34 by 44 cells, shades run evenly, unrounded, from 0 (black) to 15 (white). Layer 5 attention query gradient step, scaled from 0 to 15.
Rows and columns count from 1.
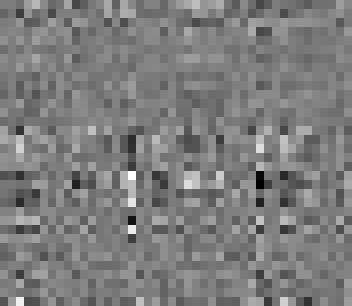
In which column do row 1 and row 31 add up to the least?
33
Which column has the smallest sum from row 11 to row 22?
24
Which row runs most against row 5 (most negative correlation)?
11
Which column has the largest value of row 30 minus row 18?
17
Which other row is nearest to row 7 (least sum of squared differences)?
5
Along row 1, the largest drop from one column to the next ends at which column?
10
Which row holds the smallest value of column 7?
2
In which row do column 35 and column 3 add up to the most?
34
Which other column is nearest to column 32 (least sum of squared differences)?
44
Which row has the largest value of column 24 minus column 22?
21
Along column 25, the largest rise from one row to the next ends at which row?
20
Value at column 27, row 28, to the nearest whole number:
7
